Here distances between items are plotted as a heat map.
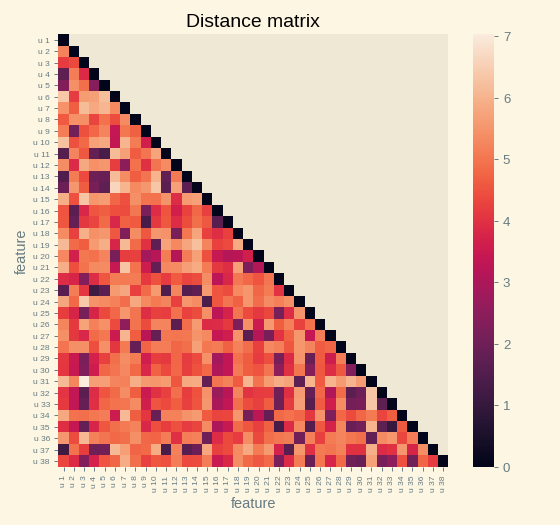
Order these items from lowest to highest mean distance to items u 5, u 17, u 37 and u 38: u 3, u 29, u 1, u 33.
u 1, u 29, u 33, u 3
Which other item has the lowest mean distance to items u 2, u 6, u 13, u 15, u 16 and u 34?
u 17
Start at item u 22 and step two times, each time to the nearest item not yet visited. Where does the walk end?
u 33
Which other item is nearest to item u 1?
u 37
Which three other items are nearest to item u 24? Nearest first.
u 15, u 31, u 36
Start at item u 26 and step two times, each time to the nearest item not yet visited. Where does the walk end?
u 18
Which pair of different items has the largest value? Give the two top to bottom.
u 3, u 31
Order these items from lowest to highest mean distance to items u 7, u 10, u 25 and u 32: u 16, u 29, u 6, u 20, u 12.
u 29, u 16, u 20, u 12, u 6
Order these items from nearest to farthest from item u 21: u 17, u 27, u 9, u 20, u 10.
u 10, u 27, u 20, u 9, u 17
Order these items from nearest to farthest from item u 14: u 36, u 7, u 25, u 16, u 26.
u 25, u 16, u 36, u 26, u 7
